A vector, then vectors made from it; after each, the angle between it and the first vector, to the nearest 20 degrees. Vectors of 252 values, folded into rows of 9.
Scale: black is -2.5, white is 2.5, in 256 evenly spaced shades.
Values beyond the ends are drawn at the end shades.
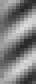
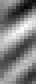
20 degrees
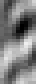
140 degrees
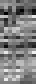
60 degrees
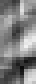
140 degrees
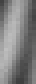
100 degrees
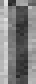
100 degrees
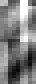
120 degrees
